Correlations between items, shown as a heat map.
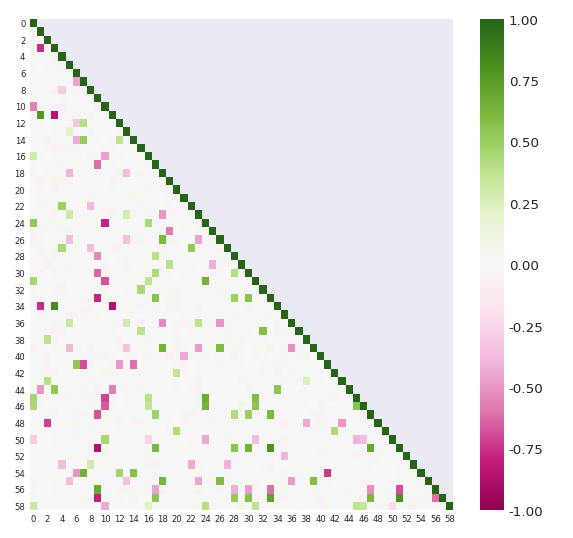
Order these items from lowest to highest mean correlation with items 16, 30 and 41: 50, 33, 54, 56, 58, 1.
54, 56, 50, 1, 58, 33
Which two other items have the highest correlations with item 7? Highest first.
54, 14
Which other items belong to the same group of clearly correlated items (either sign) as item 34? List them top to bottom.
1, 3, 11, 44
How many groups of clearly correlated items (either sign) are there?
12
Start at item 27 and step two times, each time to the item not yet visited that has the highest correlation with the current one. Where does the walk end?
4
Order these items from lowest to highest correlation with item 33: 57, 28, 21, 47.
21, 28, 47, 57
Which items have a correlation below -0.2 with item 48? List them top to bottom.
2, 38, 43
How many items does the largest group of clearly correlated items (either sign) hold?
9
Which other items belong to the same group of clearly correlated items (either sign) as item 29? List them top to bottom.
19, 25
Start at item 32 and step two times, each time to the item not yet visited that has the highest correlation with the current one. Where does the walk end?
15
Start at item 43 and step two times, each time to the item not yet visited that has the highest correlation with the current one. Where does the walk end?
38
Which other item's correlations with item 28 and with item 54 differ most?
41
